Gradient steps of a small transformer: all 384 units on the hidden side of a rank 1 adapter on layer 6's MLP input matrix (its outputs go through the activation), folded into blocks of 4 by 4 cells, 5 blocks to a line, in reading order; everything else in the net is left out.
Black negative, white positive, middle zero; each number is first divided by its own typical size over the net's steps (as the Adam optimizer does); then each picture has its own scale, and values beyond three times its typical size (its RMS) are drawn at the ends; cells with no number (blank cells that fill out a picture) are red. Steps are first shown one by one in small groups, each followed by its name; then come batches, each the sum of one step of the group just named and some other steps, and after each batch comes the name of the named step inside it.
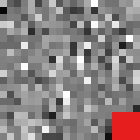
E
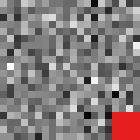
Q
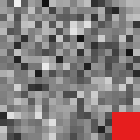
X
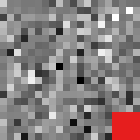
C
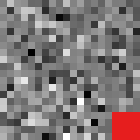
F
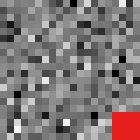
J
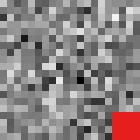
C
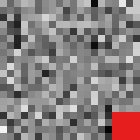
Q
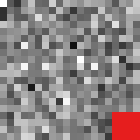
E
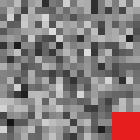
X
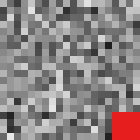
E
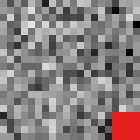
X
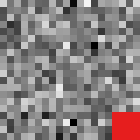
J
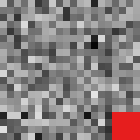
Q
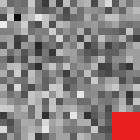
Q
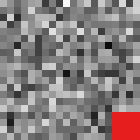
J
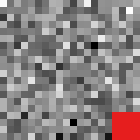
C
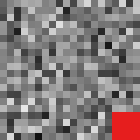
J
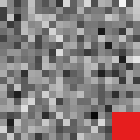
J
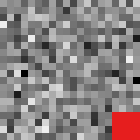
J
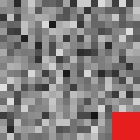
J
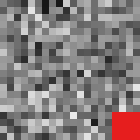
F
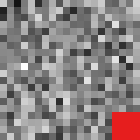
E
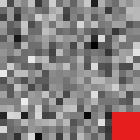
Q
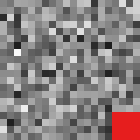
X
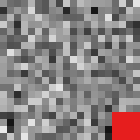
E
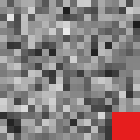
F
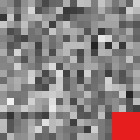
C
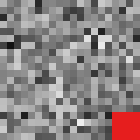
Q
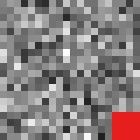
F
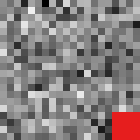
X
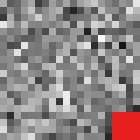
E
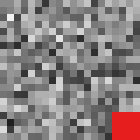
X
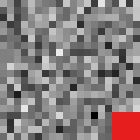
J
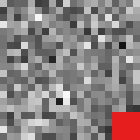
E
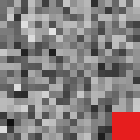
X
